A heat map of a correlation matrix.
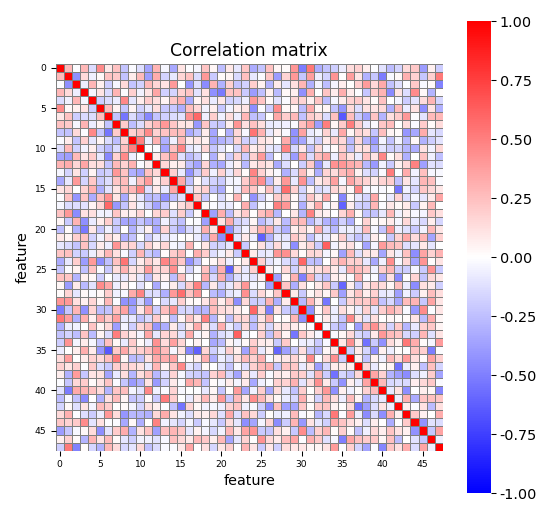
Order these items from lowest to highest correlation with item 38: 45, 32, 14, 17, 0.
17, 45, 0, 14, 32
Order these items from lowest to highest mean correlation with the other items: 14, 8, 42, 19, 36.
19, 42, 8, 14, 36
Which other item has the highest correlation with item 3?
44
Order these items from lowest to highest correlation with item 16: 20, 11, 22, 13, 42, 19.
13, 11, 20, 19, 42, 22
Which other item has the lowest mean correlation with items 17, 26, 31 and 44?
30
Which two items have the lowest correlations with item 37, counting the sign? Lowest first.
42, 32
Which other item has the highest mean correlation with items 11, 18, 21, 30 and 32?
45
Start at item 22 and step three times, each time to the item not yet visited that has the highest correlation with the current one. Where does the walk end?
36
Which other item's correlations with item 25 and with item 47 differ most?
21
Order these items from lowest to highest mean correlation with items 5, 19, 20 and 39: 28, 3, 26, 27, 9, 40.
9, 3, 28, 26, 40, 27
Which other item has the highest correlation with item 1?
47
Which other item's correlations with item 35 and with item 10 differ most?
28
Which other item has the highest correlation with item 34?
43
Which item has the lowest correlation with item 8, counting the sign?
6
